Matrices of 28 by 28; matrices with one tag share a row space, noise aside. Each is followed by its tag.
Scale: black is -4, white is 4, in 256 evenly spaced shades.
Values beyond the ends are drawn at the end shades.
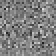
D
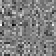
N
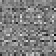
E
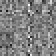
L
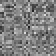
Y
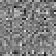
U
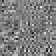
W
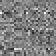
Y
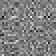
W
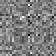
L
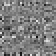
N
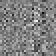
D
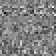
E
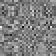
W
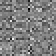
L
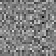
D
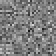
L
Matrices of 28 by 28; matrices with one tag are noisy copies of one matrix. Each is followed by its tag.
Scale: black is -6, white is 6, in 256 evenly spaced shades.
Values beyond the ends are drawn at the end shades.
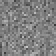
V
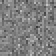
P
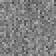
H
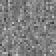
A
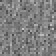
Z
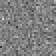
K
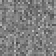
P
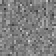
P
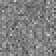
H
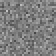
K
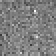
V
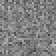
A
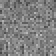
V
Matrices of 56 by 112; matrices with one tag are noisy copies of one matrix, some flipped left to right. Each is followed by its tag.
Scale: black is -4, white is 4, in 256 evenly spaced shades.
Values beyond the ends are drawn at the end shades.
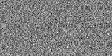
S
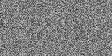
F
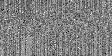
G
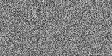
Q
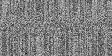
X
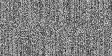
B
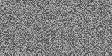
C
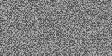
C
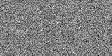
C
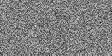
C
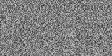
S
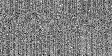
G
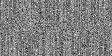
B
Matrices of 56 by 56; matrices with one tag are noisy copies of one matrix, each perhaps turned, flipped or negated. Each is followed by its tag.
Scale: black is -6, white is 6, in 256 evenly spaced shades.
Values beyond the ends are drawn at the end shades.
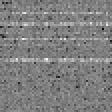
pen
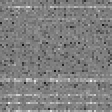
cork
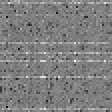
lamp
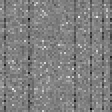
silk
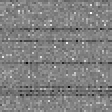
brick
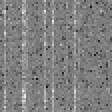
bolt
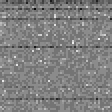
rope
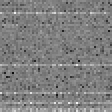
rope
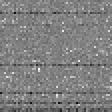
rope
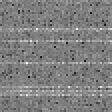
brick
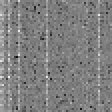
rope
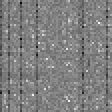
silk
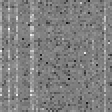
cork
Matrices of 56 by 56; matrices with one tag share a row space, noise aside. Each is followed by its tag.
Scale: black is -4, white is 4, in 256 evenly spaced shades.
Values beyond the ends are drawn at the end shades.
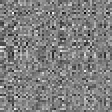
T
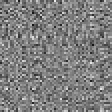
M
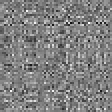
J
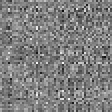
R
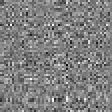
J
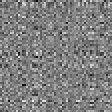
M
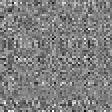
T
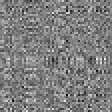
J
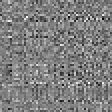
R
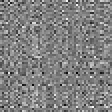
M
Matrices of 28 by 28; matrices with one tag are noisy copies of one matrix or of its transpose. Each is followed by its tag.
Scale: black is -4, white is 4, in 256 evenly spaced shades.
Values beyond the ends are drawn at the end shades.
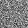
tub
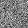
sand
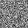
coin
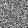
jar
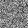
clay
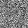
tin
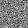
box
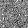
sand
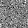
tin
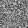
jar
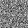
clay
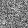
sand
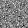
jar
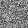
box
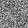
sand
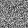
tin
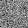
tin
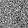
coin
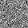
tin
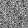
coin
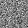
coin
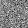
jar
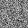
box
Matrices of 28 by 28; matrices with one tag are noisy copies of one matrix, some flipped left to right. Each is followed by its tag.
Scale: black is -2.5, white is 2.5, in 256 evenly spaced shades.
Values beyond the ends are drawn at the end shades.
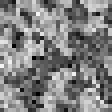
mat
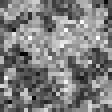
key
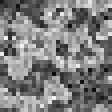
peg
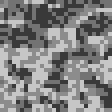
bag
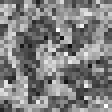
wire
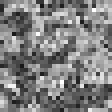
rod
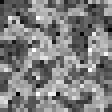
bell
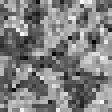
mat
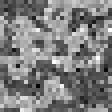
peg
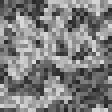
peg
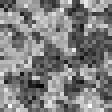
mat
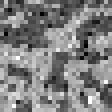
bag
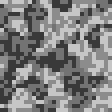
mat
